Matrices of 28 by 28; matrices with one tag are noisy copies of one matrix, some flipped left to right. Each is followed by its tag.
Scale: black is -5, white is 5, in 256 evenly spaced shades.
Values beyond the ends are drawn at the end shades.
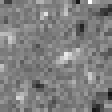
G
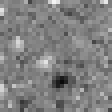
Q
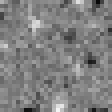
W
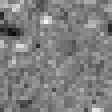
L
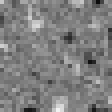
W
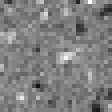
G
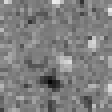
Q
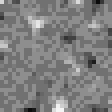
W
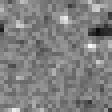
L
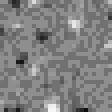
W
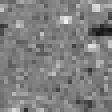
L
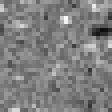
L
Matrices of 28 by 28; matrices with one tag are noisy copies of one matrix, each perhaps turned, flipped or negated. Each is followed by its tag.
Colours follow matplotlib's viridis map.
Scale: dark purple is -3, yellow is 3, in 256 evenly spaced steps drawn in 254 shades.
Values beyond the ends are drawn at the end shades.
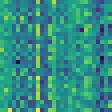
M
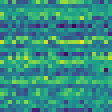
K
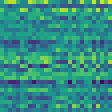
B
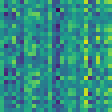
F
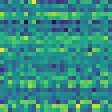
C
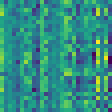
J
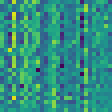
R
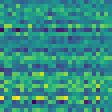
R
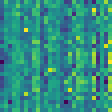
J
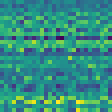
M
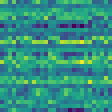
K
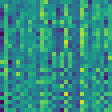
B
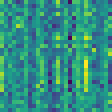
K
